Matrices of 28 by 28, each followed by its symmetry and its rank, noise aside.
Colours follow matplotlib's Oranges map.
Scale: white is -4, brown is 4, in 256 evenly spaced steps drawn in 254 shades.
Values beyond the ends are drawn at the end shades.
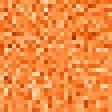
antisymmetric, rank eight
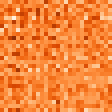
no symmetry, rank six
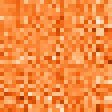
antisymmetric, rank four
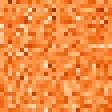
no symmetry, rank eight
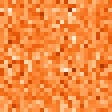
no symmetry, rank eight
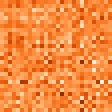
antisymmetric, rank four
